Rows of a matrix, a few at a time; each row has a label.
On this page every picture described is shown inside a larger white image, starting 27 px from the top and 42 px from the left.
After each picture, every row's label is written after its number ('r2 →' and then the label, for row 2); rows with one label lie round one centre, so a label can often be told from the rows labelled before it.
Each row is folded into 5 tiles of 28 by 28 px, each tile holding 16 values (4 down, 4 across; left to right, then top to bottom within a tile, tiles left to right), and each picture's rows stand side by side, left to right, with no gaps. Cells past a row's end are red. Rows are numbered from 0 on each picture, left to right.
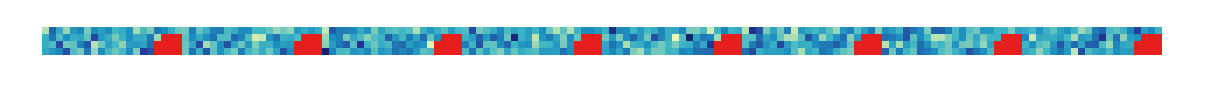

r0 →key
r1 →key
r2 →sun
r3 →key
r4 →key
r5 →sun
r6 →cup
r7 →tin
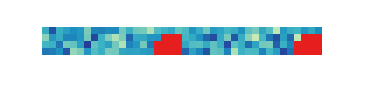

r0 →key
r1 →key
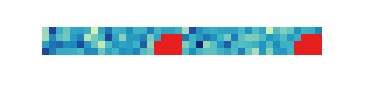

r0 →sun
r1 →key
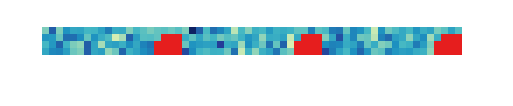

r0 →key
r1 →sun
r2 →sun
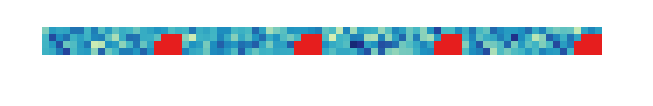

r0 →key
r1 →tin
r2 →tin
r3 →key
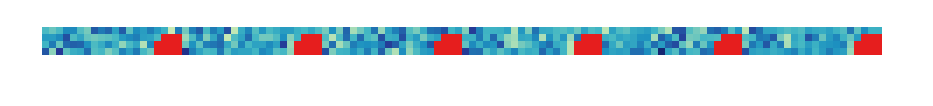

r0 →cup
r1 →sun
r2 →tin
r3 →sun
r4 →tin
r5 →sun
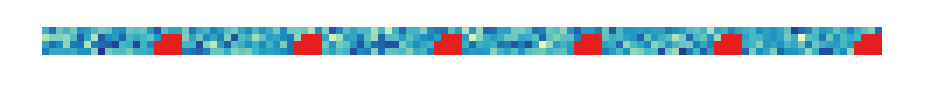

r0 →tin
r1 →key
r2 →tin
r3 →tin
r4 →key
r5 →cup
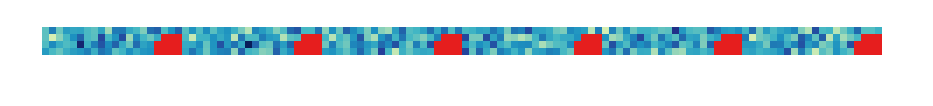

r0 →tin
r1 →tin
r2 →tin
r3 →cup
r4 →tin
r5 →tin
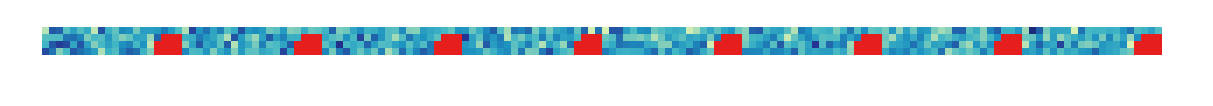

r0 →sun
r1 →key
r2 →key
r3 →cup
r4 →sun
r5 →sun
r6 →tin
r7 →sun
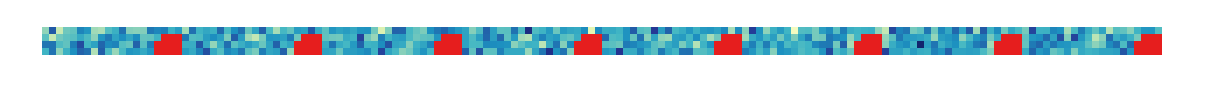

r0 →tin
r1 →key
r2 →tin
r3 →cup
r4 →cup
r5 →sun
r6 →sun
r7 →key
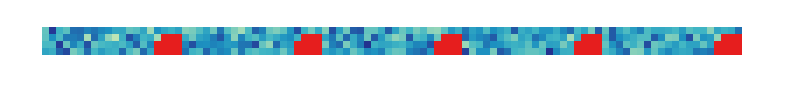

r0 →key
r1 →tin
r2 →key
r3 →cup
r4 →key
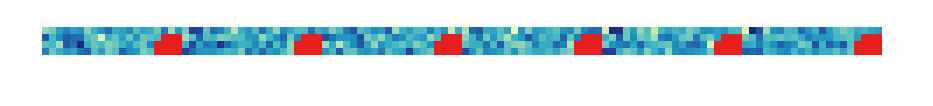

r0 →cup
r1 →sun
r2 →cup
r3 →sun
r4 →sun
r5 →sun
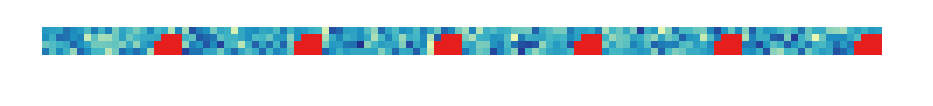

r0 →cup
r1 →sun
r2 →sun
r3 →tin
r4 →tin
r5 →key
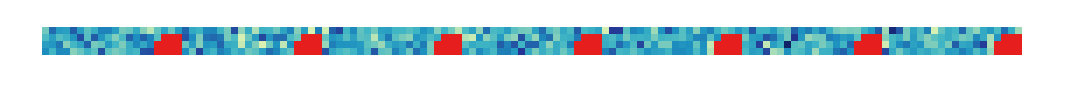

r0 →key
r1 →cup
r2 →sun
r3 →tin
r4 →sun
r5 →key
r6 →sun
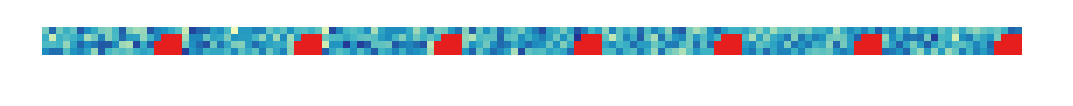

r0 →tin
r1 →sun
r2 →sun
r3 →tin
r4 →tin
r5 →tin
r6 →key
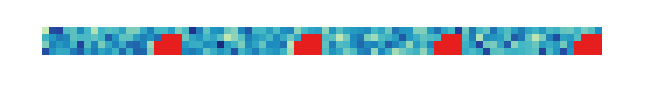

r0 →sun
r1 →sun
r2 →tin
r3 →key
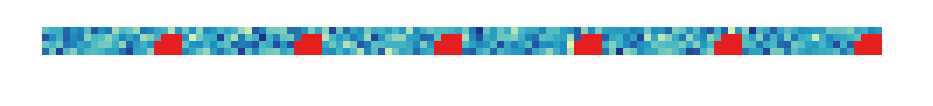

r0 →cup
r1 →tin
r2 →key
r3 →sun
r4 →cup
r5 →key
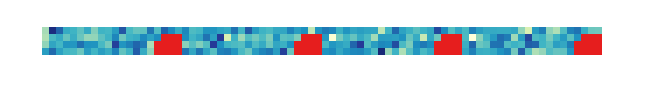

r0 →sun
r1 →cup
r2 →tin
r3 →tin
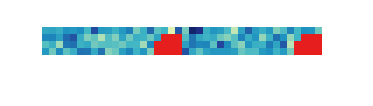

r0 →cup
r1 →sun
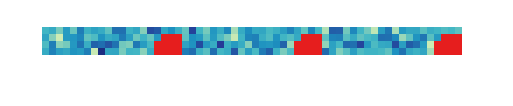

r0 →tin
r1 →sun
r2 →sun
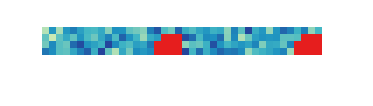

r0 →tin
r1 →cup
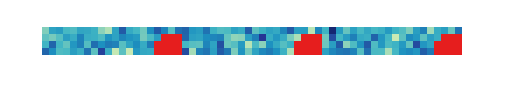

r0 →tin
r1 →cup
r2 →key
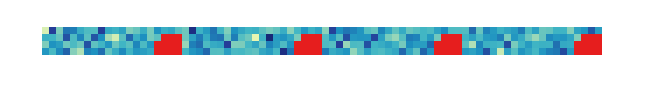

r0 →key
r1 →key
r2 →key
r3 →key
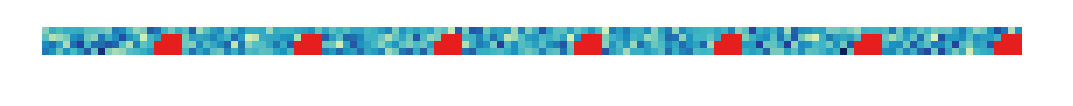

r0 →tin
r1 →key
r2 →cup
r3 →sun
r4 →sun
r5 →key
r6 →tin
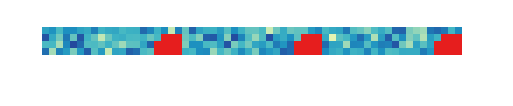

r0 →cup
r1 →key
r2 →tin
